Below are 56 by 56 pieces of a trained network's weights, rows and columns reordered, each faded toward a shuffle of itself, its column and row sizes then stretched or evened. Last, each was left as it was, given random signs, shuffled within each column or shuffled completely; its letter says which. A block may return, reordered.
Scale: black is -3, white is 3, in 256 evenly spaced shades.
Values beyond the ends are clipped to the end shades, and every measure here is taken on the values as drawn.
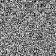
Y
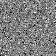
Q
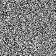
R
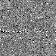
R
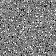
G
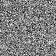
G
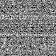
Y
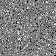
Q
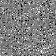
Y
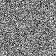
G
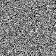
Q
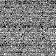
Y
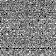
Y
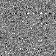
R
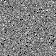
G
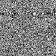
Y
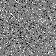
G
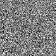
R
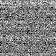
Y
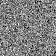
G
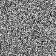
Q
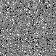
Q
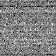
Y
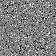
G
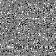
Y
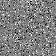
Q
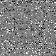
R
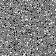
Q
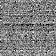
Y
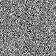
Q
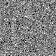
G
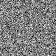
G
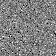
G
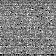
Y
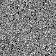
Q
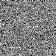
R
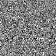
R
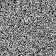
G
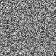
Y
